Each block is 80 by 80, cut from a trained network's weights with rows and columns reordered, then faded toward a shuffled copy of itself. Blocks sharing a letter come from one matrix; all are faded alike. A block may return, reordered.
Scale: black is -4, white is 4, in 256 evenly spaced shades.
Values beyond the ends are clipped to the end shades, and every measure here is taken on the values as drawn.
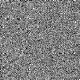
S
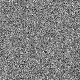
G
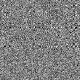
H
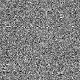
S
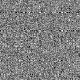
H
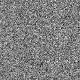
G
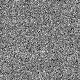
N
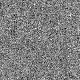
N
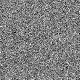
G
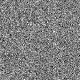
N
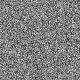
G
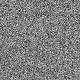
G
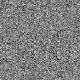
H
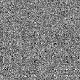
S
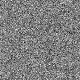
N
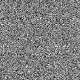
S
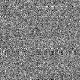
H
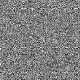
H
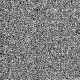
N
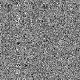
S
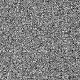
N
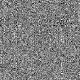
S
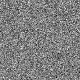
G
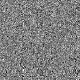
S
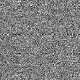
H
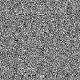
S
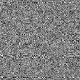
H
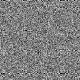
H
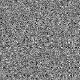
S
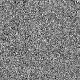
N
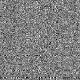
H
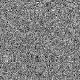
S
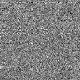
H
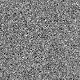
N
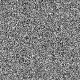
N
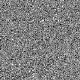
S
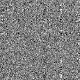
S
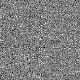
S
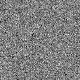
N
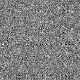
H
